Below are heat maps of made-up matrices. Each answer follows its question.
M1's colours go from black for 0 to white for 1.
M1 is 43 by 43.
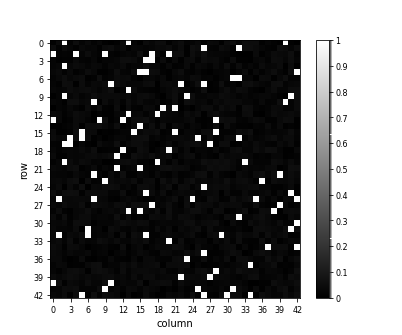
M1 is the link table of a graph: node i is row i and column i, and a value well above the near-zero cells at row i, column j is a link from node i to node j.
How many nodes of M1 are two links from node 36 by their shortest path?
1
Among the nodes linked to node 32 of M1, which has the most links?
node 16
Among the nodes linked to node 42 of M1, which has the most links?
node 26
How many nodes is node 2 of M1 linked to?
5
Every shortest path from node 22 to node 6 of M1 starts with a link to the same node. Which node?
node 7
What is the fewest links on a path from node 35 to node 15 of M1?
4
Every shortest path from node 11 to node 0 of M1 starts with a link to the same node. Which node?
node 21
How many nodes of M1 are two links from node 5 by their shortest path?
9
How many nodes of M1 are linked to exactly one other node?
12
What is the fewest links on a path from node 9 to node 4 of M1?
2
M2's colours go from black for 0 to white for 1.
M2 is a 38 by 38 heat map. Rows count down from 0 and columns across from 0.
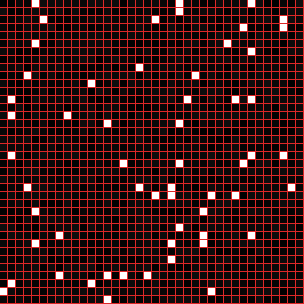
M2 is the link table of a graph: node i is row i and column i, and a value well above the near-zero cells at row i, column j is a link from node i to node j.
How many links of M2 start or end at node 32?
1
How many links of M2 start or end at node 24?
5
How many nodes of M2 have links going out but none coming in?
10
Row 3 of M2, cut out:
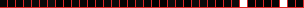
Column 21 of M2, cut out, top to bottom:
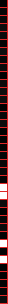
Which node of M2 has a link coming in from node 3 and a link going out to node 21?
node 30
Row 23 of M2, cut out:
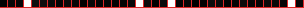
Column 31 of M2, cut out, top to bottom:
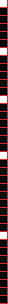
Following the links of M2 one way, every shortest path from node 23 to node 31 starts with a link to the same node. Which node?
node 36
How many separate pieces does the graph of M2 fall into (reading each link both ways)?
4
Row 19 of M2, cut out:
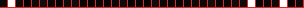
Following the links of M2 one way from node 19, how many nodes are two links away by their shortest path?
2
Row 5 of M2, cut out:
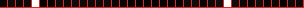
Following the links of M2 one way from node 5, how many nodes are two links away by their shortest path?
1
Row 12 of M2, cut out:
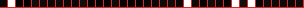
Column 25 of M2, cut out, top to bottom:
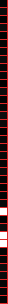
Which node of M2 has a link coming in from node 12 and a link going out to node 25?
node 29
